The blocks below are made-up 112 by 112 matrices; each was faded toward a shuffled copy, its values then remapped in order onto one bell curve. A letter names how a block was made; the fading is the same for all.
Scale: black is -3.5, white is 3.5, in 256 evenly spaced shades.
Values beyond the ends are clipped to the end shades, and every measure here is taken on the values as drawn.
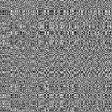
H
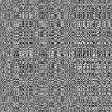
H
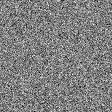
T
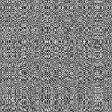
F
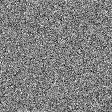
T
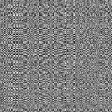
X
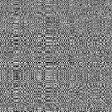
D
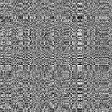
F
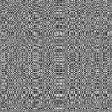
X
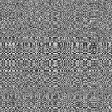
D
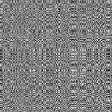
X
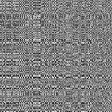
D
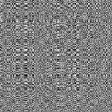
F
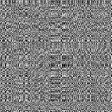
H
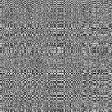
D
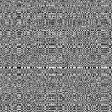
D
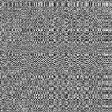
F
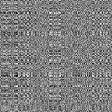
F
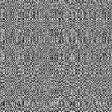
F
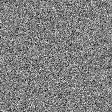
T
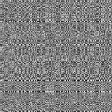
D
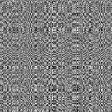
X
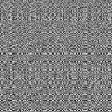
D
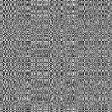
X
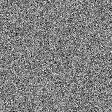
T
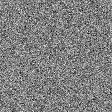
T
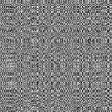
X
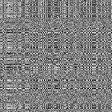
D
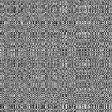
X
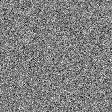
T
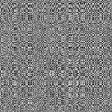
X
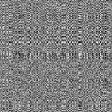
H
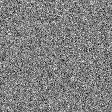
T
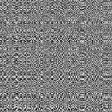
H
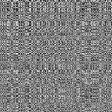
F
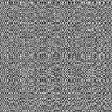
F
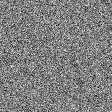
T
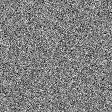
T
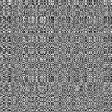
F
